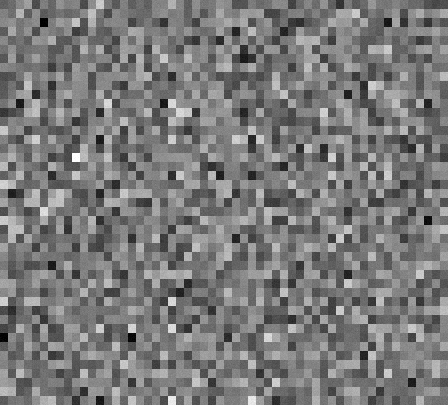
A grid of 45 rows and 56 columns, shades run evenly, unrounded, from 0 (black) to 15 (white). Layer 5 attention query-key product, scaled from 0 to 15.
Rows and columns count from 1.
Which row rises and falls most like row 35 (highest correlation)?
41
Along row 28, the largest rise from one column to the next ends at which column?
25
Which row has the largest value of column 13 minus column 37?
1
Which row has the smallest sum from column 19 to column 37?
32
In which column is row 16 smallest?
13
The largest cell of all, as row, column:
18, 10
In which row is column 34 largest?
38
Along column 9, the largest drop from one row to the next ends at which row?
12
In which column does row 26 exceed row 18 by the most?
56
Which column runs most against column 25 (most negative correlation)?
5
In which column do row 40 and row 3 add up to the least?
49
